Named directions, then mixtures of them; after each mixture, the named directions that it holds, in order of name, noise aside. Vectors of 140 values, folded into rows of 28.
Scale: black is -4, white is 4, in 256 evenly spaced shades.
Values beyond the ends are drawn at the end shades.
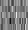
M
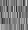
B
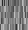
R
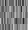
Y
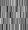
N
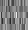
B, M, R.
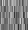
M, R.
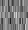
M, R.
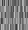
R.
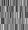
B, N, R.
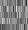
B.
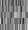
M, R, Y.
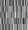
Y.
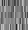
R.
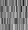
B, Y.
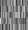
N, Y.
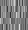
N.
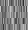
N, R, Y.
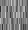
N.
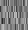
B, R.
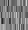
B, M, R.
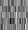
M.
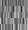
R, Y.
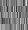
B.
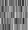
Y.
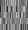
B, N.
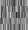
N.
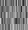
B, Y.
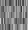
Y.
